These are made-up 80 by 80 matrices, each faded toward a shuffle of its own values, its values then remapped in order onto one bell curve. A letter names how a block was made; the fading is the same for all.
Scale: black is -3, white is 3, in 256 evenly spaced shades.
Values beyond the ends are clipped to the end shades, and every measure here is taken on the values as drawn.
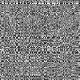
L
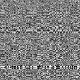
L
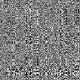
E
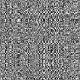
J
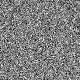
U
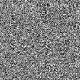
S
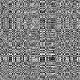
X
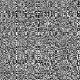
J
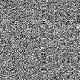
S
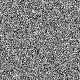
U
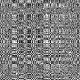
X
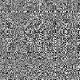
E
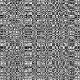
X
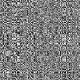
J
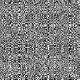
J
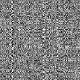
E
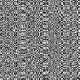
X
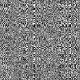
J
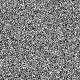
U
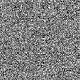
S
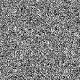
S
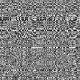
L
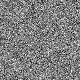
U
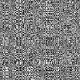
J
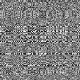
L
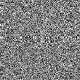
S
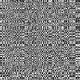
X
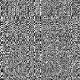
J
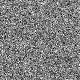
U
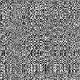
J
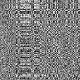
X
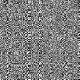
J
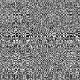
L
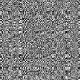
J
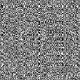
E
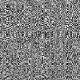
E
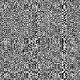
J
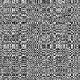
X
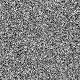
U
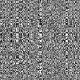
J
